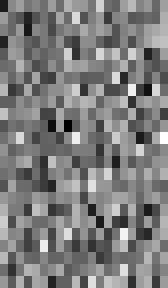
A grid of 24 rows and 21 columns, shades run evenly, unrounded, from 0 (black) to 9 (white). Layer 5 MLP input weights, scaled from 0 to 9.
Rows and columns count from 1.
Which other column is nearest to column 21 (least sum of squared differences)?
3
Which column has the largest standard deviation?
10
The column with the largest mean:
21
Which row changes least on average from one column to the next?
17
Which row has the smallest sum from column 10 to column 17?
14
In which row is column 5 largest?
18
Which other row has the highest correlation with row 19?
22
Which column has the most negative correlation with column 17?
19
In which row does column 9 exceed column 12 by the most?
20
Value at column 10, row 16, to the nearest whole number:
7
